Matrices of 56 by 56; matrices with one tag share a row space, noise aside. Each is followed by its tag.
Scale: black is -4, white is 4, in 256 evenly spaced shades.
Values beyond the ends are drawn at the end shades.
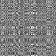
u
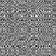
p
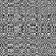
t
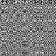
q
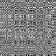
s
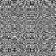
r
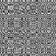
t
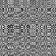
t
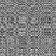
p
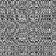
p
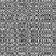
p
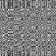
t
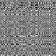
p
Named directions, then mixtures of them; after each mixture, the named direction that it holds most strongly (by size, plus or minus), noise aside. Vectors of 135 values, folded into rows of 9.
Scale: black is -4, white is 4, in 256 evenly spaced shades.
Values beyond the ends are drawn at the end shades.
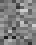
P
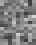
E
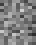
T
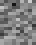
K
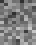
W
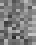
T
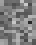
E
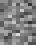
T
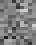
P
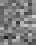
E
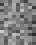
T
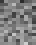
W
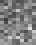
W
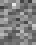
K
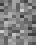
T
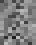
P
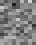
K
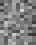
T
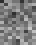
W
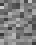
K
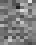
P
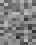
W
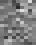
P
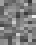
E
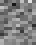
K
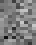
P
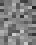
T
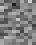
K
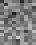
W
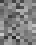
P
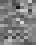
P
